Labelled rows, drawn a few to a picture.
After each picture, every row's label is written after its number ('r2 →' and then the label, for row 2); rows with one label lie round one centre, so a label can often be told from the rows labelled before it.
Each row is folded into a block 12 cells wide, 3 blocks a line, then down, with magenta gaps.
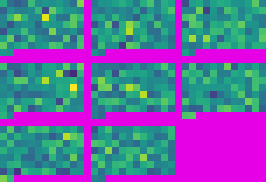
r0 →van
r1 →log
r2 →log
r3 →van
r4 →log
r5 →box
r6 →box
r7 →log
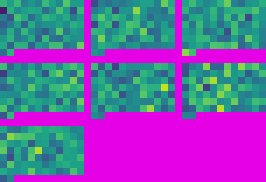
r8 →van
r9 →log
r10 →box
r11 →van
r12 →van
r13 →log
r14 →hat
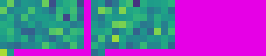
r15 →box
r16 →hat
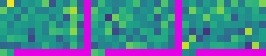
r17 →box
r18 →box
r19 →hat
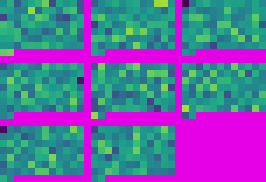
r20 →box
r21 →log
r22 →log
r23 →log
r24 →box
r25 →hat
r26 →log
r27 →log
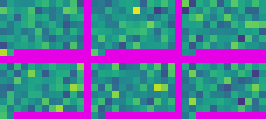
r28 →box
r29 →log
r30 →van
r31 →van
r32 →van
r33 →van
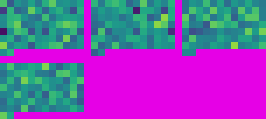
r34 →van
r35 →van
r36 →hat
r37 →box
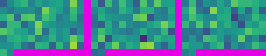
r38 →log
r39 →van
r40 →hat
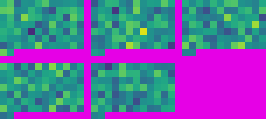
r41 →box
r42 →log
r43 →van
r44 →hat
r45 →hat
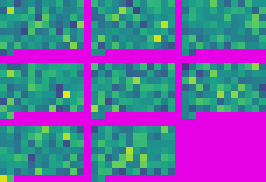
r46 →hat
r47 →van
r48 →van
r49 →hat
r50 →van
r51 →log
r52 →box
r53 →log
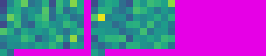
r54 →log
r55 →log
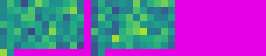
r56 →box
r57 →log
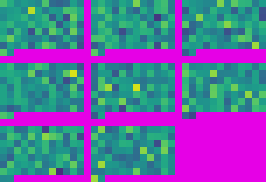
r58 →box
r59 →box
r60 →hat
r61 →box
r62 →log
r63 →hat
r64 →hat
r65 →box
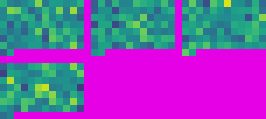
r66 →hat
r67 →log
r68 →box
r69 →log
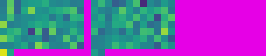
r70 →box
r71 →box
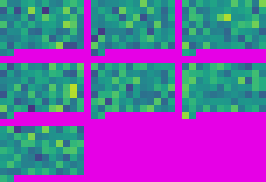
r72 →van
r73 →hat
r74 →van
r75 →van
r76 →van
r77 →box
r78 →box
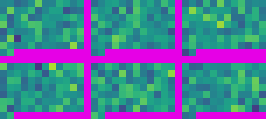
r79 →hat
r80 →log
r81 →hat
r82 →van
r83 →log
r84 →van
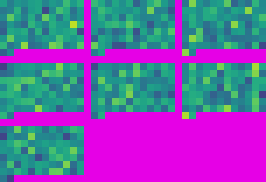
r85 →van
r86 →hat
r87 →box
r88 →log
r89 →log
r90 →box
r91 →van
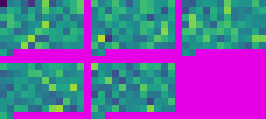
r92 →log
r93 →van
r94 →log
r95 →van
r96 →van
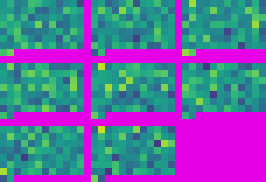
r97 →box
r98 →hat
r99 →box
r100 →box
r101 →box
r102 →box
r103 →hat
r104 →box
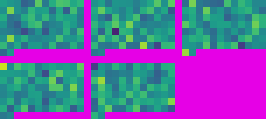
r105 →hat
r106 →hat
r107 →box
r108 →van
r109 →log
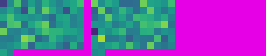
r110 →log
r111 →van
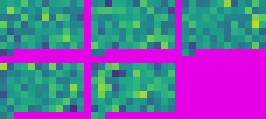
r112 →hat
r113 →hat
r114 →box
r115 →van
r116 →log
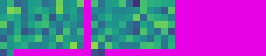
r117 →hat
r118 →van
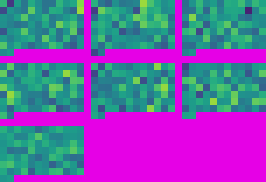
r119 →van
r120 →van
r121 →log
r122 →box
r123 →van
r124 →log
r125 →van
